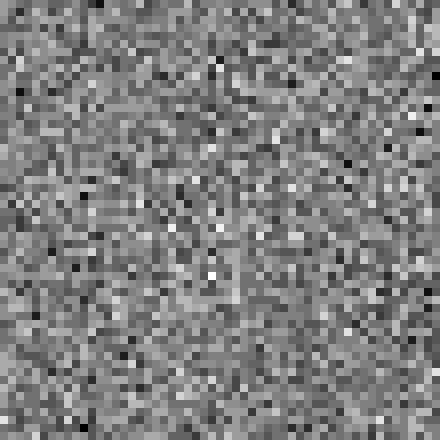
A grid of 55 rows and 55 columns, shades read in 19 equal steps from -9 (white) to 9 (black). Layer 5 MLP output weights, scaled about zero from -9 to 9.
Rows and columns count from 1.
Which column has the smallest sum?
22
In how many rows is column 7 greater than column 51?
26
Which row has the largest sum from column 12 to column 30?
18
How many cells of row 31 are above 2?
6
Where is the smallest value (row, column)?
35, 27
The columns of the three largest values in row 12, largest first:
3, 7, 51
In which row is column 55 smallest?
47
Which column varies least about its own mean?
14
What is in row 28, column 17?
-2
